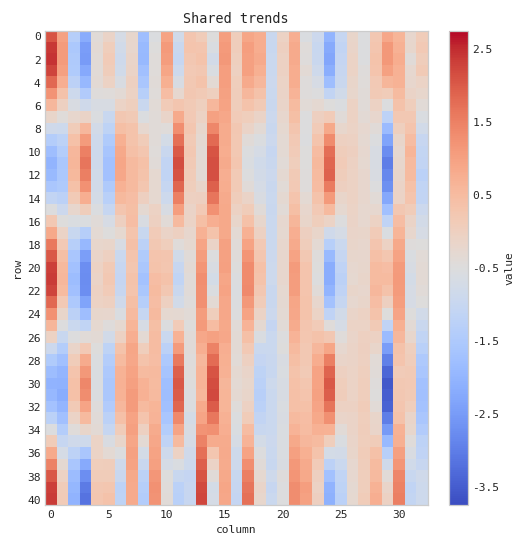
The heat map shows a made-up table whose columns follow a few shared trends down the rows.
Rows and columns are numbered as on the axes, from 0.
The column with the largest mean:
15
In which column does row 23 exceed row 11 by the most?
0
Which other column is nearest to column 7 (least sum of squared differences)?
9
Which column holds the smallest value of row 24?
3
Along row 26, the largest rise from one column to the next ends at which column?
30
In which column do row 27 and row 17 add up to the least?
29
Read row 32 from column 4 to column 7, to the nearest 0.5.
-0.5 -1.5 0.5 1
